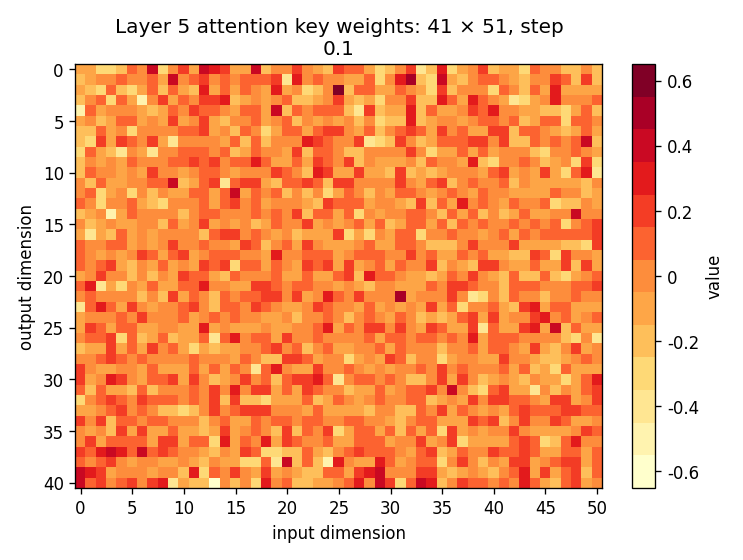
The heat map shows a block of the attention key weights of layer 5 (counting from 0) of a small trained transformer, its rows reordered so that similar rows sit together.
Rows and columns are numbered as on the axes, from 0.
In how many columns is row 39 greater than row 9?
24
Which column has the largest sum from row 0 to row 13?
12
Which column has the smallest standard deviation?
30
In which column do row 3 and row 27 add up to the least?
6
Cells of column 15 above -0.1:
21
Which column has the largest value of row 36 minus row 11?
14
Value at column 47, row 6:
-0.2
